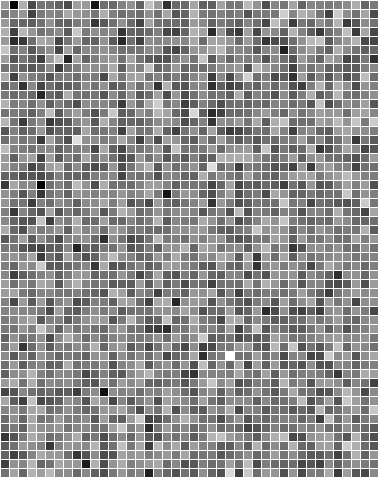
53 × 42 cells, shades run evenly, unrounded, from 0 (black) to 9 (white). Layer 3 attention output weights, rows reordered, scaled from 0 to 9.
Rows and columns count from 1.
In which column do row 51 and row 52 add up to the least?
10
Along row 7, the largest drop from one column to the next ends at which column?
8
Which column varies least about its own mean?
15
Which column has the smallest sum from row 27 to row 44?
17
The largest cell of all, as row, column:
40, 26
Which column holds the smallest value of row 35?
30
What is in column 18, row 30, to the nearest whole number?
4
